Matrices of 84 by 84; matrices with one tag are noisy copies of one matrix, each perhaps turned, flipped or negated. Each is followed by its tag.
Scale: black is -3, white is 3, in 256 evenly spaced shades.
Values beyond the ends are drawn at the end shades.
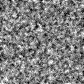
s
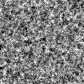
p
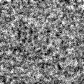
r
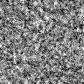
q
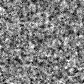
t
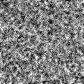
s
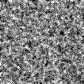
s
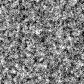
t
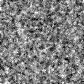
r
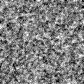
q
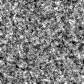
q
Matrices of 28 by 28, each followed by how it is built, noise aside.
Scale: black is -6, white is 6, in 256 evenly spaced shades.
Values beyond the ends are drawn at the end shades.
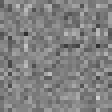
low rank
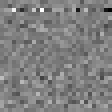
uneven rows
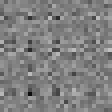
low rank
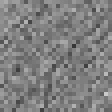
Hankel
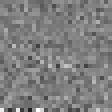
uneven rows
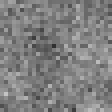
smooth
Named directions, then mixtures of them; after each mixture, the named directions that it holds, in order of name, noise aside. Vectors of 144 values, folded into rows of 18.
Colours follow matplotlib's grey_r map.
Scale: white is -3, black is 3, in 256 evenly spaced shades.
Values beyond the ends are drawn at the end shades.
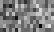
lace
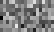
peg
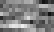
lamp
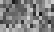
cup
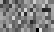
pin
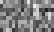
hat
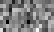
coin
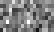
coin.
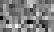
coin, lamp, peg.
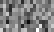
coin, peg.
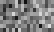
lace.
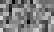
coin.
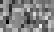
coin.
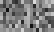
cup, pin.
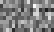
hat.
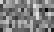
hat.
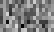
coin, peg.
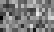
hat, lace, peg.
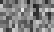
hat.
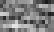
lamp.
